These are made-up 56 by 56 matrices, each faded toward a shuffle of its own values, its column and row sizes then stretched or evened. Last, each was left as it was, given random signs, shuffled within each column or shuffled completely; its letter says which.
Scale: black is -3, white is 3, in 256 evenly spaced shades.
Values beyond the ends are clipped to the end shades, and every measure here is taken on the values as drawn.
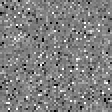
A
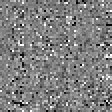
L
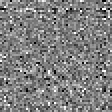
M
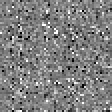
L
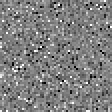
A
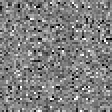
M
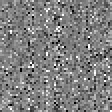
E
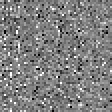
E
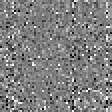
M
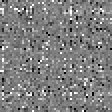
M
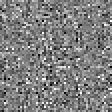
L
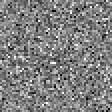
A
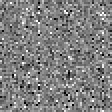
E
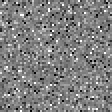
A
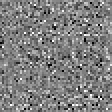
M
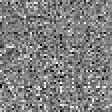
L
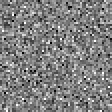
A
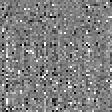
M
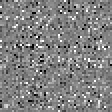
L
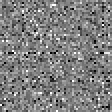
L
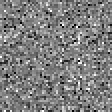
L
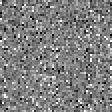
E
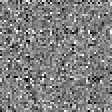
L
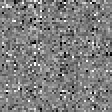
L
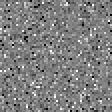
A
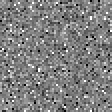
A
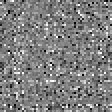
L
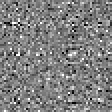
M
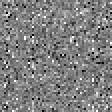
E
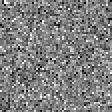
A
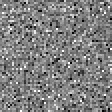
A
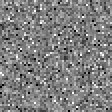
A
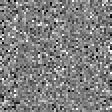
E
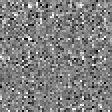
M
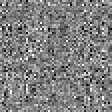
M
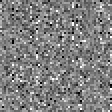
E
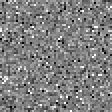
A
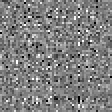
M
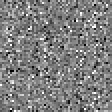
E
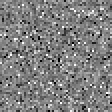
A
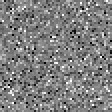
A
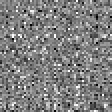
M
